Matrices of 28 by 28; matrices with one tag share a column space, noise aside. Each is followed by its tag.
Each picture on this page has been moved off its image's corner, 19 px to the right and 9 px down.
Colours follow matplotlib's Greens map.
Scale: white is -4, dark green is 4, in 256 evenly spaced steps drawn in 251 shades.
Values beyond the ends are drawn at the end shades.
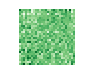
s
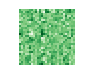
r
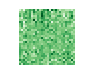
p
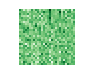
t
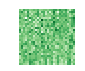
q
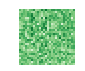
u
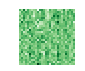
p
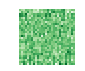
r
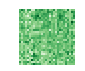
p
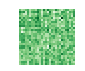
q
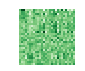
s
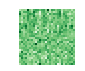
s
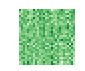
t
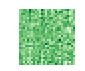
t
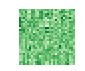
q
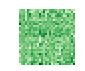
r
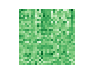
p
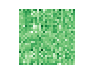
s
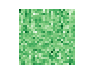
s
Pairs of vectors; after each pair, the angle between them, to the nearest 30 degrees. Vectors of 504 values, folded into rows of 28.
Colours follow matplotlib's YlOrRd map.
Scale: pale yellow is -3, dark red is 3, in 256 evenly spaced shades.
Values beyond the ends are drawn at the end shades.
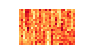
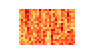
30 degrees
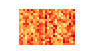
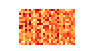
90 degrees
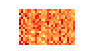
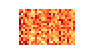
30 degrees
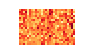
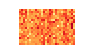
30 degrees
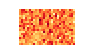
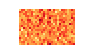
60 degrees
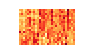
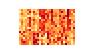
30 degrees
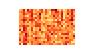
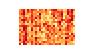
30 degrees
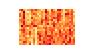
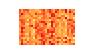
90 degrees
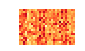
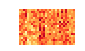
30 degrees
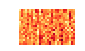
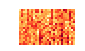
30 degrees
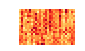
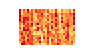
120 degrees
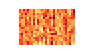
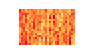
60 degrees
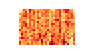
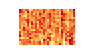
150 degrees
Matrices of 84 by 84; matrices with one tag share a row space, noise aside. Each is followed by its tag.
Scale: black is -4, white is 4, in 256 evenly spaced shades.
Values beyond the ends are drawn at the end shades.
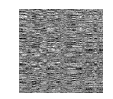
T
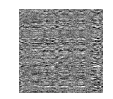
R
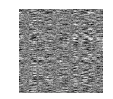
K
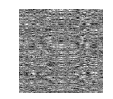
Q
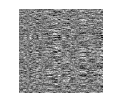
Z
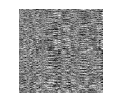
Z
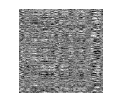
R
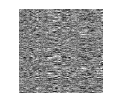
Z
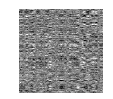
Q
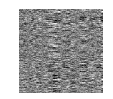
Z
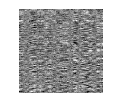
K
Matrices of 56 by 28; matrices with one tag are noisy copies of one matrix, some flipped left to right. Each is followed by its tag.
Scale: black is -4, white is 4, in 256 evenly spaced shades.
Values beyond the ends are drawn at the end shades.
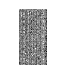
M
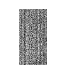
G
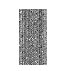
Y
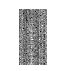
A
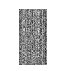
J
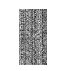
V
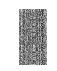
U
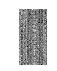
A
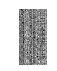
V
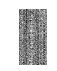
A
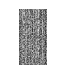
J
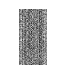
Y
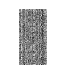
U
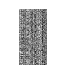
V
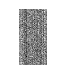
Y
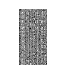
M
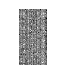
M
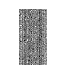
Y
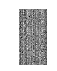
J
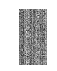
V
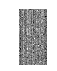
J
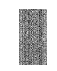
Y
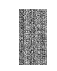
V
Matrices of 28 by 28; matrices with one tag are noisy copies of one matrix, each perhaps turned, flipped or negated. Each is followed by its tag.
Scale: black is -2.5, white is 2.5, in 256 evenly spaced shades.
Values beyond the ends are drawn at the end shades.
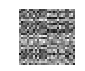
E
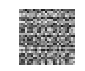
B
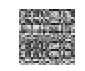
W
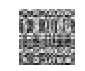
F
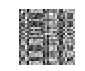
F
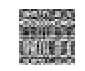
F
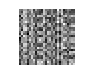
B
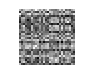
W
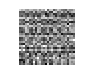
B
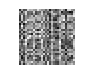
W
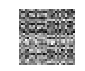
E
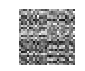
E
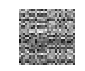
E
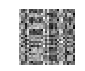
F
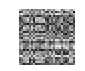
W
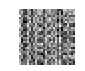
B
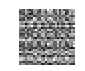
B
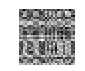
F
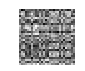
W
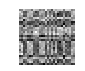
F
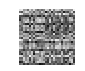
W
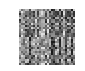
E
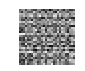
B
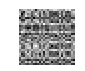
W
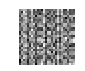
B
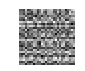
B
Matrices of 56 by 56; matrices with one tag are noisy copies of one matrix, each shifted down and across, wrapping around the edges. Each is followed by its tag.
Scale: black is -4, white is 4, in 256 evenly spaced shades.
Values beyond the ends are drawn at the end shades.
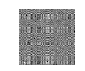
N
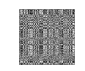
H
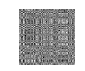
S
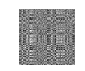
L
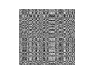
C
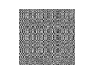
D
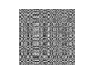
C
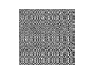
D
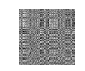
L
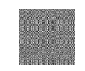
D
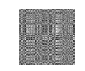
L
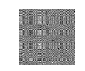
N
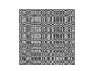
S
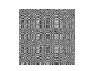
N
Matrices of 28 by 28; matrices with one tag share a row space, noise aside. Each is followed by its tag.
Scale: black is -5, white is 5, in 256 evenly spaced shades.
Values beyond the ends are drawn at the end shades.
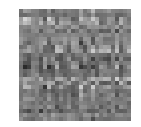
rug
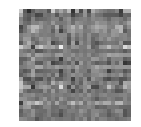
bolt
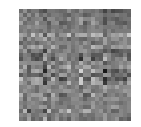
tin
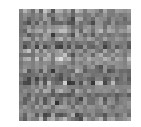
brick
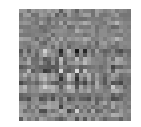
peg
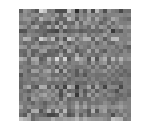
peg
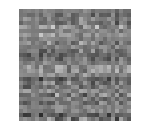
rug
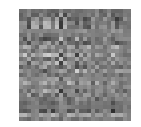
peg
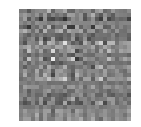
brick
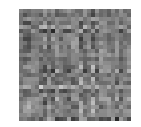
rug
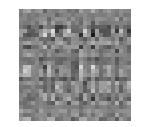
rug
